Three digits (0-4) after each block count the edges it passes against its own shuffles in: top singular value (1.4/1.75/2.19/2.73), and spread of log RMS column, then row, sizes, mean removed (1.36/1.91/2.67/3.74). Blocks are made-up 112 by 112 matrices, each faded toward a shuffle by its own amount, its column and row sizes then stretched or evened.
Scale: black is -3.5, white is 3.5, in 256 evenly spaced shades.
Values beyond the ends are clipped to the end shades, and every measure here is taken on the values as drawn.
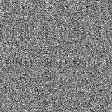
2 0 1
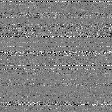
3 0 4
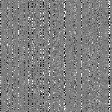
4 4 0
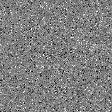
0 1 1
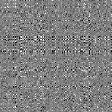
4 3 3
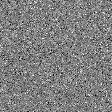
0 0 1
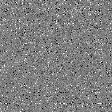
0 1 2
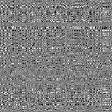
4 1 4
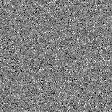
2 0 1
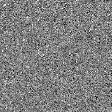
1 2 0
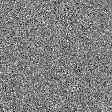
0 0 1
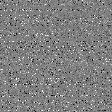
1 0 3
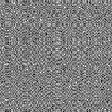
4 0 0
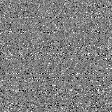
0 1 3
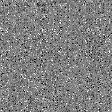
2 2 1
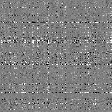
3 3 4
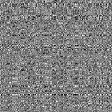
4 1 3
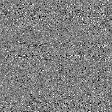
0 1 2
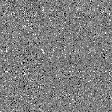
2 2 1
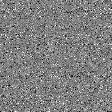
1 0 3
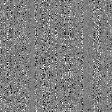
2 4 0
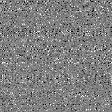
3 0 3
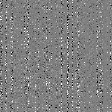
1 4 2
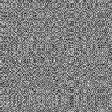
4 1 0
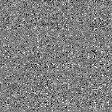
0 3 3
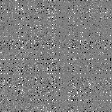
0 3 3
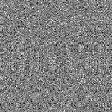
3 0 1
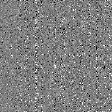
1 3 2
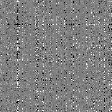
2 4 2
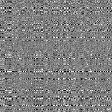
4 2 4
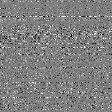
2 1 4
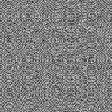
4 0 1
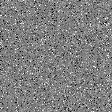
0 1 0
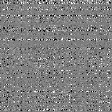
2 3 4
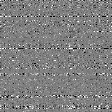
3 1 4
